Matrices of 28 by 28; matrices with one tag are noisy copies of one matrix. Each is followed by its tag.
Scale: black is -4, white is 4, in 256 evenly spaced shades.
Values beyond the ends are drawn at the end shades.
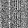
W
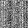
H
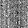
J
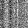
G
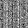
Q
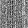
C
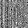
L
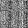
H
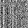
L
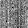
J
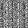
Q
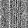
W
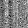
G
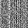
W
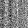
G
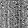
J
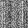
H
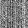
C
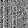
L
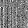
L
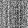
J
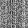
C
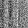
G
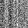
G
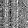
G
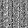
Q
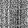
J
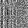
L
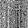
J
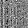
L
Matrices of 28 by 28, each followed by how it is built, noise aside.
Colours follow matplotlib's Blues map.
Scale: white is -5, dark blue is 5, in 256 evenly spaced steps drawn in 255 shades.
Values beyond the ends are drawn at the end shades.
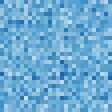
low rank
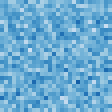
repeating columns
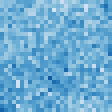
smooth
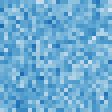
noise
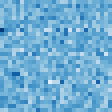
uneven rows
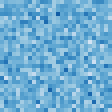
repeating columns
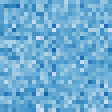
low rank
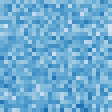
blocks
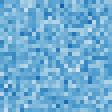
noise
